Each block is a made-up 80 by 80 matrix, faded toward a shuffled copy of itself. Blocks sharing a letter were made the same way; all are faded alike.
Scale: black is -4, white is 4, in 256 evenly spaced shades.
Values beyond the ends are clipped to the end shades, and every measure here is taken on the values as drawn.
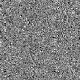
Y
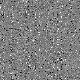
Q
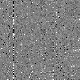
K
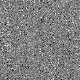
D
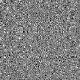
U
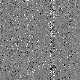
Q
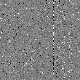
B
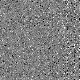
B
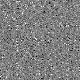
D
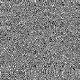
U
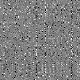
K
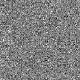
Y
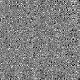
U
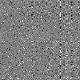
K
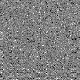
D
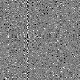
K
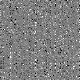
Q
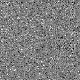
D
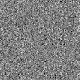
Y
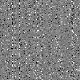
K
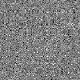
U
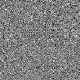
Y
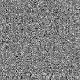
Y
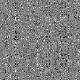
K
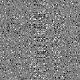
K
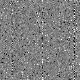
B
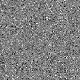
D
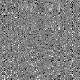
K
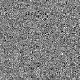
Y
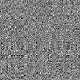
U
